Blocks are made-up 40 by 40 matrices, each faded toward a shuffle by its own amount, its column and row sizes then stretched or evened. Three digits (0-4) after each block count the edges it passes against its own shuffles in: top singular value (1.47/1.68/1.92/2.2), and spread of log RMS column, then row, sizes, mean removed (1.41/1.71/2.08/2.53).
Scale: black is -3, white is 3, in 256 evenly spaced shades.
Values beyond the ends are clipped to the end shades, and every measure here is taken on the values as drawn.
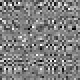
4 1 4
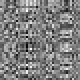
4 4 0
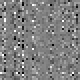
1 4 0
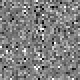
0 2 1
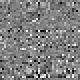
3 2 3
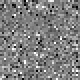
1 1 1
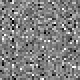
2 2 0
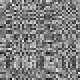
4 2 0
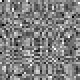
4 0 0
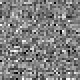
3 0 3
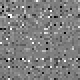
1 1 3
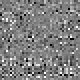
3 1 2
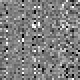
2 4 0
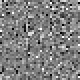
2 2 0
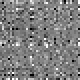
3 3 3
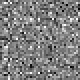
2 1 2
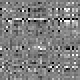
4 2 4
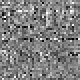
1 1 3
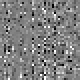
3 4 1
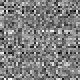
4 1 4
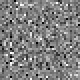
1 2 0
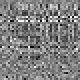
4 0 4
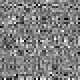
3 0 4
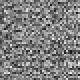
3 0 0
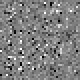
0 3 1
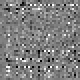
1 3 3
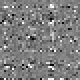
2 2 3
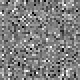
2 1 0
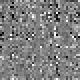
0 4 3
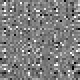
3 2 1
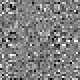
3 3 2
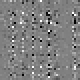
1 4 2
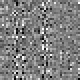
3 4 0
